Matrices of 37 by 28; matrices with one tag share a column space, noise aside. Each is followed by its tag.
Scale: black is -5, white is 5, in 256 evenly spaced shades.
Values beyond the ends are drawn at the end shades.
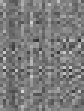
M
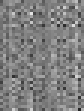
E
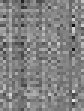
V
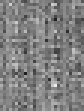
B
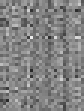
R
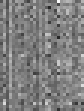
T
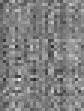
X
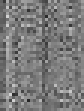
V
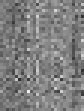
X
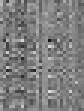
M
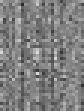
B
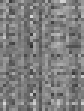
T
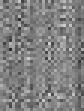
V
